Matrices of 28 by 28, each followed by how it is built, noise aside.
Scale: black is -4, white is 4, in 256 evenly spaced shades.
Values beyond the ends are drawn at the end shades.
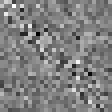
banded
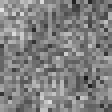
smooth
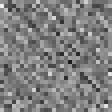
Toeplitz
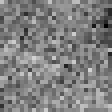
smooth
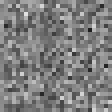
repeating rows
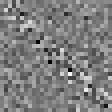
banded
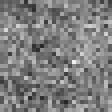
smooth
